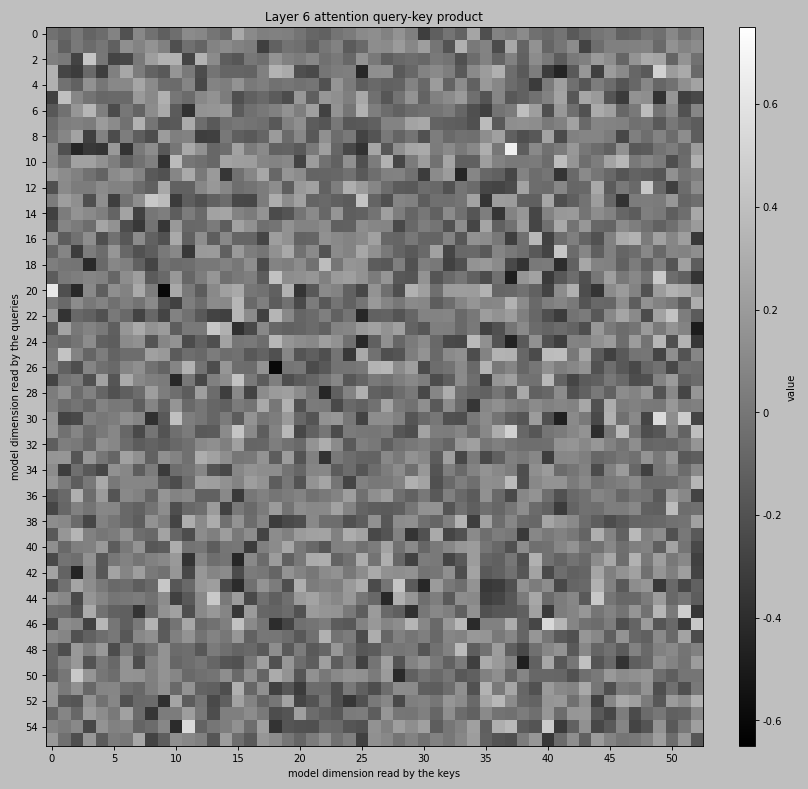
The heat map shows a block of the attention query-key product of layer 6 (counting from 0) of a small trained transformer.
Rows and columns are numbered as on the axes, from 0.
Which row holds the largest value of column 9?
43
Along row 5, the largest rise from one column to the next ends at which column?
1
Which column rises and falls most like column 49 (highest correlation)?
51
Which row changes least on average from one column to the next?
32
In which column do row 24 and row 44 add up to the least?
37
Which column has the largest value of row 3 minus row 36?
49
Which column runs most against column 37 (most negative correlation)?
24
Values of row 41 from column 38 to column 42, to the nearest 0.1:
-0.2 0.3 0 -0.1 0
